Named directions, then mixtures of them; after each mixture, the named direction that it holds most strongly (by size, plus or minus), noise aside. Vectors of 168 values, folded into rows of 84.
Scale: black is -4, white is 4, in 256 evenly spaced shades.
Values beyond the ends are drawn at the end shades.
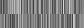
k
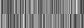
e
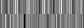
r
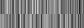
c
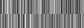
e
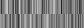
c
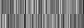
e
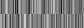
r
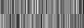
c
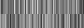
e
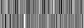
r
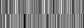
r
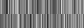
c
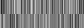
k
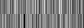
r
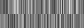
k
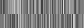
k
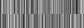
e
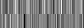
r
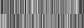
e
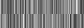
e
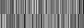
c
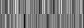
r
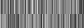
e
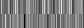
r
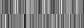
r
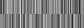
c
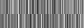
c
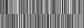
k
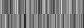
r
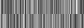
e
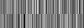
c
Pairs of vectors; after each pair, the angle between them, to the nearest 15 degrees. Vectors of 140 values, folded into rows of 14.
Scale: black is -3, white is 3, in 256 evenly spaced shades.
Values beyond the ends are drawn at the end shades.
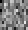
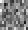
165 degrees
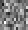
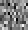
75 degrees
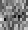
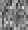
75 degrees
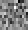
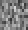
60 degrees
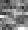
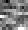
15 degrees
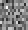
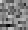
45 degrees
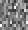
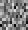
150 degrees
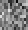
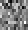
60 degrees
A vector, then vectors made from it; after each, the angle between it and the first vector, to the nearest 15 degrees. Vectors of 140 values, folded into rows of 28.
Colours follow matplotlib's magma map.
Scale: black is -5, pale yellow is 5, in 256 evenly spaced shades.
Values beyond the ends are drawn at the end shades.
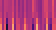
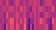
75 degrees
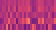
120 degrees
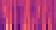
120 degrees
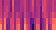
45 degrees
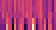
150 degrees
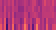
30 degrees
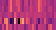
120 degrees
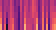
45 degrees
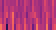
30 degrees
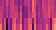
60 degrees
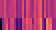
105 degrees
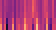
30 degrees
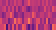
60 degrees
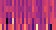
30 degrees
